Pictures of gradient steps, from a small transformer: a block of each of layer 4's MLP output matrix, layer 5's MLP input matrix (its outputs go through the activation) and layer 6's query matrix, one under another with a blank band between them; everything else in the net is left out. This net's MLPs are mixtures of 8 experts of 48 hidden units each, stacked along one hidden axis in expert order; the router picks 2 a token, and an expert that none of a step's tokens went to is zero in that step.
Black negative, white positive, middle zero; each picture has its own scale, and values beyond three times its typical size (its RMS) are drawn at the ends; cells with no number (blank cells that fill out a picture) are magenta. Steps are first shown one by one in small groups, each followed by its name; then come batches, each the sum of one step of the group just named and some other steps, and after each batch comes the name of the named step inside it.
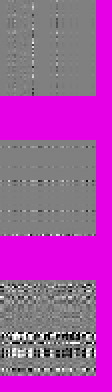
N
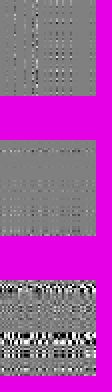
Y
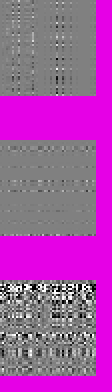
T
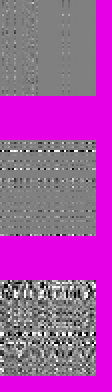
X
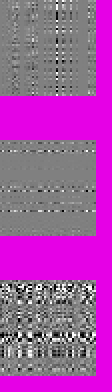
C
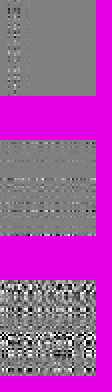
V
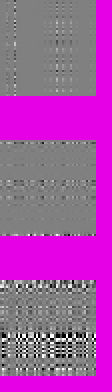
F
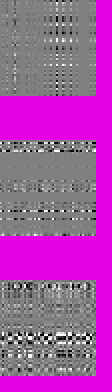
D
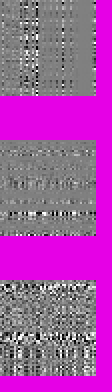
X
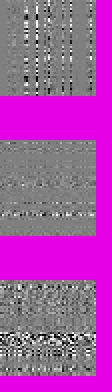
V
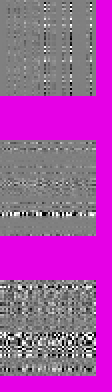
V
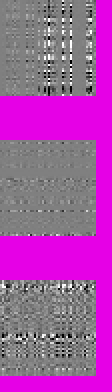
F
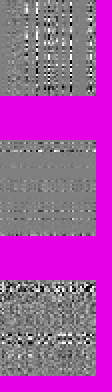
D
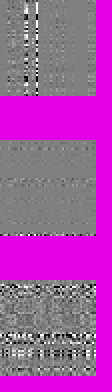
N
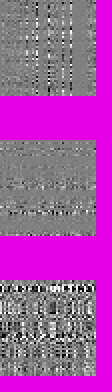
F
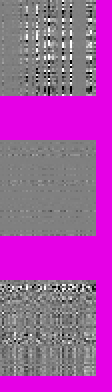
T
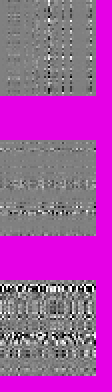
Y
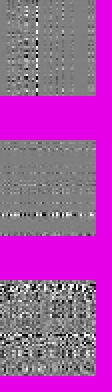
T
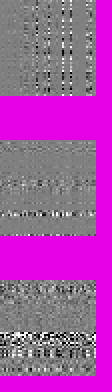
N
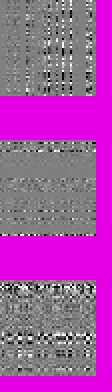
D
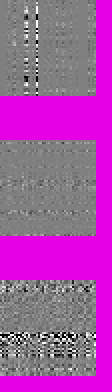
F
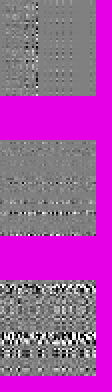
Y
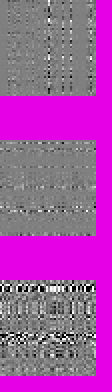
F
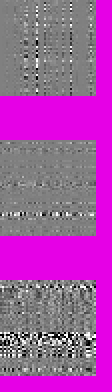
Y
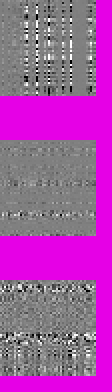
V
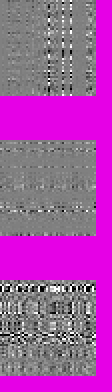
C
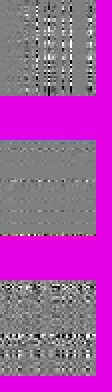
T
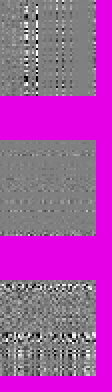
C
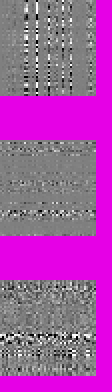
D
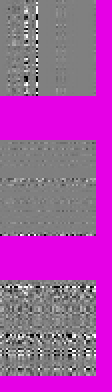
V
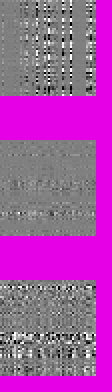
N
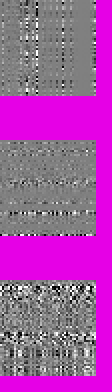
X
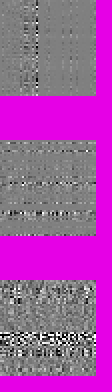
X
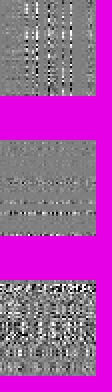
T
